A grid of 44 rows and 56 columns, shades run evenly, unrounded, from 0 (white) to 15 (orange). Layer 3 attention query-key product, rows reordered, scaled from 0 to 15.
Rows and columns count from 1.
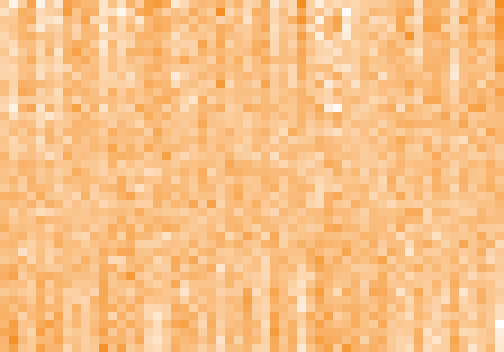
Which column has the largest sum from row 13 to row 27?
23
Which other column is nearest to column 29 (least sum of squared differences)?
11
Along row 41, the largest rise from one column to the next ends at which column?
31
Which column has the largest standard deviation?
56
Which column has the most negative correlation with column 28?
10
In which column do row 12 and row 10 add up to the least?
51
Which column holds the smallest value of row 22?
17
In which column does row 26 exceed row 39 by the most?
34
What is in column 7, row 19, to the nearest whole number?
7
